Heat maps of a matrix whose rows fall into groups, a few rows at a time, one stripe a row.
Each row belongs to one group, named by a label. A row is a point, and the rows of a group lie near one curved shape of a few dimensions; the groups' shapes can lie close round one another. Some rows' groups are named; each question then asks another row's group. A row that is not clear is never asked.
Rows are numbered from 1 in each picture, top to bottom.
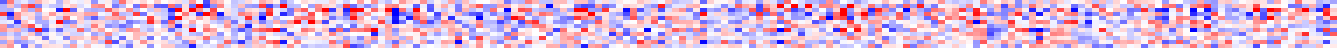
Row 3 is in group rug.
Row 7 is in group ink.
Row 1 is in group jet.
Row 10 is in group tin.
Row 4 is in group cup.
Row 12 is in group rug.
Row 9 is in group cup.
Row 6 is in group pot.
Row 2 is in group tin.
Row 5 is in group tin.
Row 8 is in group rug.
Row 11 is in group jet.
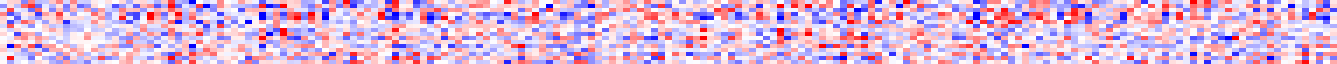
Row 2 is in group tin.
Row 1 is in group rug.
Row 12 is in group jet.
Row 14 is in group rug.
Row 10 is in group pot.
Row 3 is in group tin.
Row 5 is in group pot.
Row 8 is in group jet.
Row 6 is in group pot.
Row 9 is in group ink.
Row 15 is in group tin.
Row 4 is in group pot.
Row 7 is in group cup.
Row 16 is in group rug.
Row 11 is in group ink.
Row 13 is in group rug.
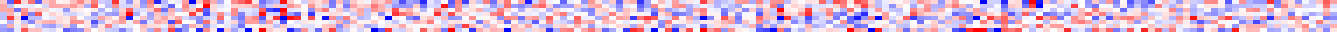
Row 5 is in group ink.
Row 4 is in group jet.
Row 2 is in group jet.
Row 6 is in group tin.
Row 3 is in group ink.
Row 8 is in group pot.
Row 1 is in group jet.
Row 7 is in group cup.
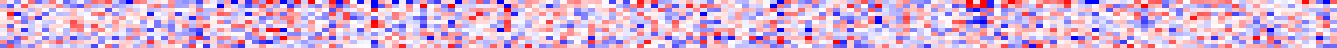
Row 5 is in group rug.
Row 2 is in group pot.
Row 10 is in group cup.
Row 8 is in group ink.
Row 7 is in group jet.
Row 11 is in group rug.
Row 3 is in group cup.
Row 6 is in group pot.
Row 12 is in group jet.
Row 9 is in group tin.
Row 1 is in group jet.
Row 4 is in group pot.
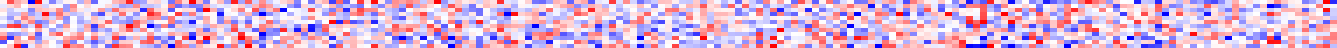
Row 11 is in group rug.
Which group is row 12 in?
pot
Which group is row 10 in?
jet
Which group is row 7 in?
pot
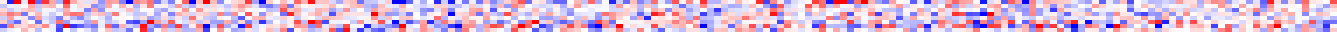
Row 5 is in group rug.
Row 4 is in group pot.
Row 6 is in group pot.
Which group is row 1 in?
jet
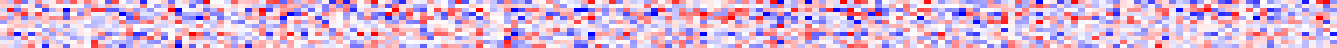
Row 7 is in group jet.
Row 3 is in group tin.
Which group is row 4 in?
pot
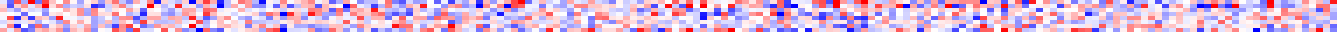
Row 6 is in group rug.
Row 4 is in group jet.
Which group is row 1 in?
jet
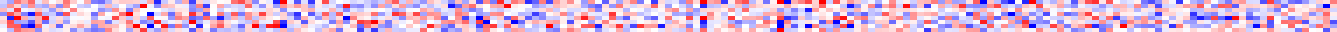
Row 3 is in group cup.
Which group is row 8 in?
jet
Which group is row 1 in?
jet
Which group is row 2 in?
rug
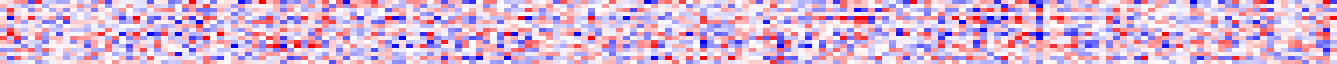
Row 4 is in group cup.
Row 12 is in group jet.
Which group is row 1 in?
rug
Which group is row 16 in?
jet
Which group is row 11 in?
pot
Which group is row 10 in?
cup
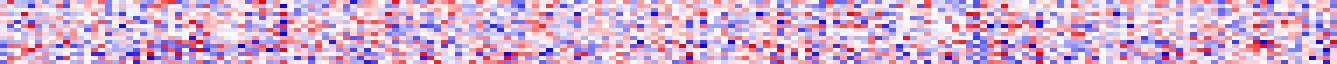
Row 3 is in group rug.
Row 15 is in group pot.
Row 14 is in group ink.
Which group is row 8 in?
jet
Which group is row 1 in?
tin
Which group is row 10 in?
rug
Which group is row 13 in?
tin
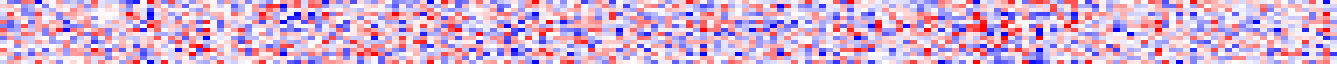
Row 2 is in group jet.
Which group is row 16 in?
pot
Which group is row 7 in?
pot
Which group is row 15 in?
pot
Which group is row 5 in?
pot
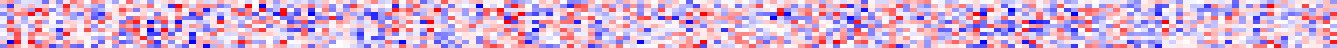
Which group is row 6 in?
pot
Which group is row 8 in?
pot
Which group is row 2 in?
tin
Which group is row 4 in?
jet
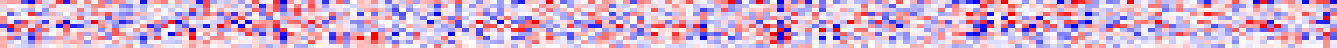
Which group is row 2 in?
jet
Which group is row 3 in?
jet
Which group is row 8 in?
jet
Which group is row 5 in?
jet
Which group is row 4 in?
jet
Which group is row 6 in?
pot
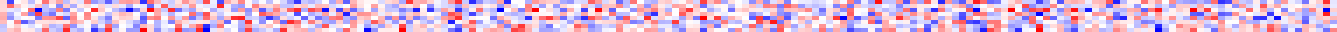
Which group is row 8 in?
rug
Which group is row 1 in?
rug
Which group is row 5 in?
rug
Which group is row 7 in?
rug
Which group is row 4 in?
rug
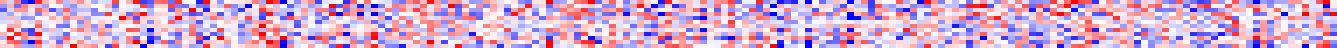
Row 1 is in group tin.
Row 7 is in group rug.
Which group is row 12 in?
cup
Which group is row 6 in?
tin
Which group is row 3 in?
rug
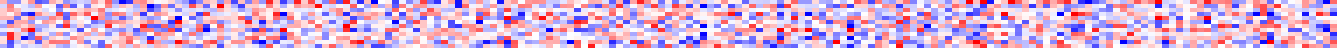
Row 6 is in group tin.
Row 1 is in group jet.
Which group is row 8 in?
tin
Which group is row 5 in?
ink
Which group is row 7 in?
rug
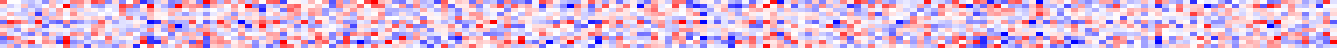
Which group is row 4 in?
ink
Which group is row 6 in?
rug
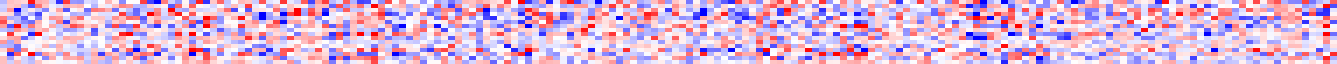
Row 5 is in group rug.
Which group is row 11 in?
cup
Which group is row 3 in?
pot
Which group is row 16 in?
jet
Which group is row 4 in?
pot
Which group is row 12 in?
pot
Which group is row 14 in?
jet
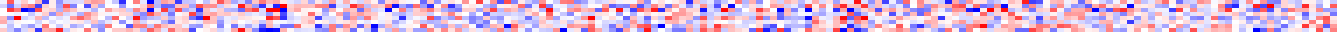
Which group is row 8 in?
rug
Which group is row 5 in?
cup
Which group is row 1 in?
pot
